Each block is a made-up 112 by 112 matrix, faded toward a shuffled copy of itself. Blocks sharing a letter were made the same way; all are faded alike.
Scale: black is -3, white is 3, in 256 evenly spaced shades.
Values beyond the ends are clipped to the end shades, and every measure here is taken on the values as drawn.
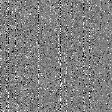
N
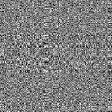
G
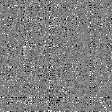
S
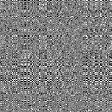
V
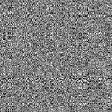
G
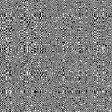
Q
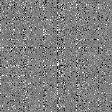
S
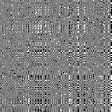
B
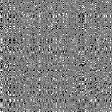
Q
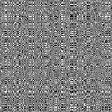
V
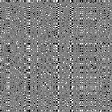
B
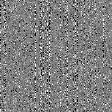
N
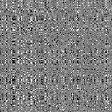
Q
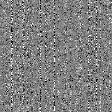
N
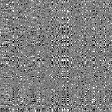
Q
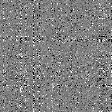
S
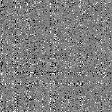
S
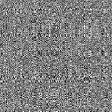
G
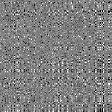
Q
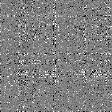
S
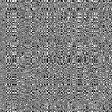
V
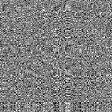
G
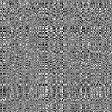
V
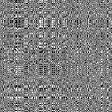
V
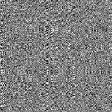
G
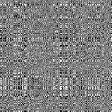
V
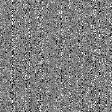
N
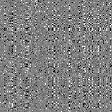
Q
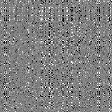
Q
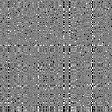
B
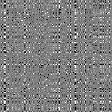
B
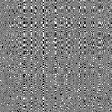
B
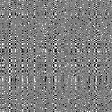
B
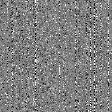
N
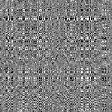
V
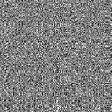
G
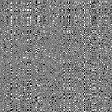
Q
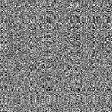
G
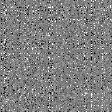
S
